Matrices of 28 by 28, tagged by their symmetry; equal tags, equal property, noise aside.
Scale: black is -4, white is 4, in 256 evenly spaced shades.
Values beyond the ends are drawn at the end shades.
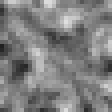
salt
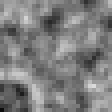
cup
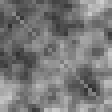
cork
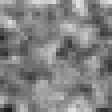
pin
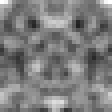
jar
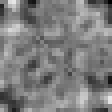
cup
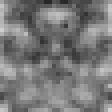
jar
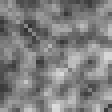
cork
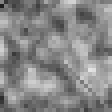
pin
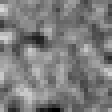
pin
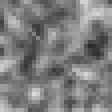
pin
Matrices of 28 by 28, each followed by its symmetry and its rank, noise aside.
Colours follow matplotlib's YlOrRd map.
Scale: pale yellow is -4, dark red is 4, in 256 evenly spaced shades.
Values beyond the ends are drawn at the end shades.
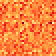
no symmetry, rank six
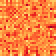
symmetric, rank five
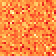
symmetric, rank six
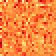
no symmetry, rank five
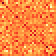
symmetric, rank six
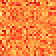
no symmetry, rank six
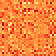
antisymmetric, rank four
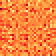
no symmetry, rank six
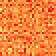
antisymmetric, rank six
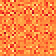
no symmetry, rank four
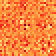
symmetric, rank five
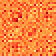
symmetric, rank six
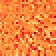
antisymmetric, rank six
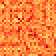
symmetric, rank six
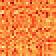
no symmetry, rank four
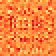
no symmetry, rank six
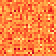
antisymmetric, rank four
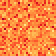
symmetric, rank six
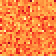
no symmetry, rank six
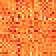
antisymmetric, rank six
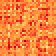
symmetric, rank six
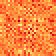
no symmetry, rank five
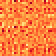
no symmetry, rank four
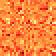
no symmetry, rank five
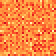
no symmetry, rank six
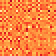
antisymmetric, rank four
